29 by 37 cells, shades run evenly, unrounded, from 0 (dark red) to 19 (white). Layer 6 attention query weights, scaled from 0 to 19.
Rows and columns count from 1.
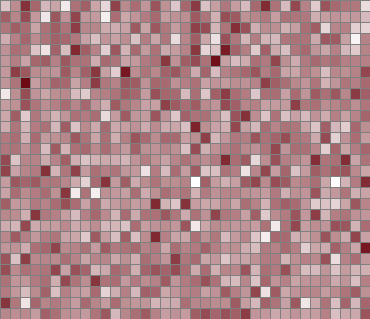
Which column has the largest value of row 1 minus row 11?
25
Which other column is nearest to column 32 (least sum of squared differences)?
35
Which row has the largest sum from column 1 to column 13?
21
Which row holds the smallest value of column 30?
10
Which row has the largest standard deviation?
1
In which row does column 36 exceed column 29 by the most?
4
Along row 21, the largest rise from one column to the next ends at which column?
20
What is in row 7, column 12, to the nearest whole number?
15
